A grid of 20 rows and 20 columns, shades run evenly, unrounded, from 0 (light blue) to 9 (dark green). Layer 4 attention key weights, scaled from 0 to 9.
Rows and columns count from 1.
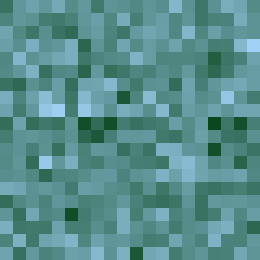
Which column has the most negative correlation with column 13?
2
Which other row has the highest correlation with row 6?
4
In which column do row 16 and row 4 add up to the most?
7
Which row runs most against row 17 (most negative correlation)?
19
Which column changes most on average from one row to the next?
17
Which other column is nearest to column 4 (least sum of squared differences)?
5
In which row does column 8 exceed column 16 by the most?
11
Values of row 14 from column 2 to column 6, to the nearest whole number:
4 5 7 5 5
